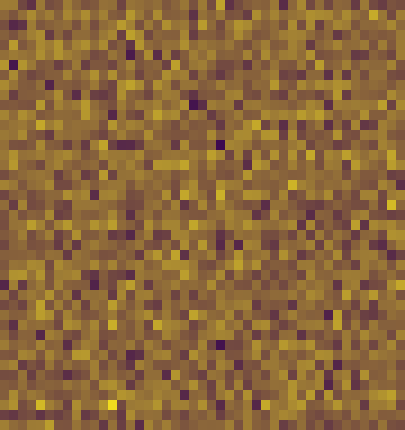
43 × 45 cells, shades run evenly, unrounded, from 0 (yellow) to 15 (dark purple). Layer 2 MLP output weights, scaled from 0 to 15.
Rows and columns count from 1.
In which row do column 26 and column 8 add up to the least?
23
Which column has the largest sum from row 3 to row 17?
25
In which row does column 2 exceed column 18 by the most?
33
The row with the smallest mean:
16
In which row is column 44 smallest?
21
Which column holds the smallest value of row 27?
27
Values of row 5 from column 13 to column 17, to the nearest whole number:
10 9 12 5 8
